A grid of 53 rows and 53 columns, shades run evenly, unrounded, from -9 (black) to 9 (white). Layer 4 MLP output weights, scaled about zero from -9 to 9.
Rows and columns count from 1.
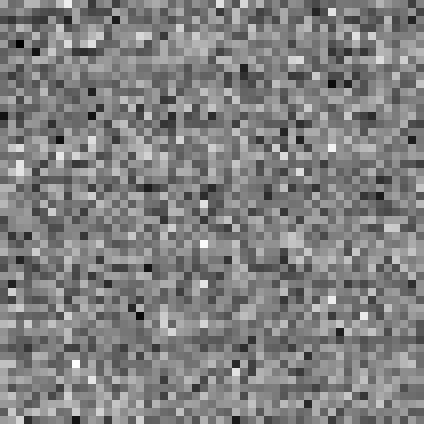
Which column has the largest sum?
30
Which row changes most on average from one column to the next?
18
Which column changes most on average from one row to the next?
2
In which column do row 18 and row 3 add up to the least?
52
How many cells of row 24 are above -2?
37
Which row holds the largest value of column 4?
41
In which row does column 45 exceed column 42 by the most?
11
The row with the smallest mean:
3
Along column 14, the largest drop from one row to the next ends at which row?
36
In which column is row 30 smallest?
4
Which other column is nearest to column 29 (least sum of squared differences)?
51
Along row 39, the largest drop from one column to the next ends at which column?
17
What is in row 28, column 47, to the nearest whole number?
4
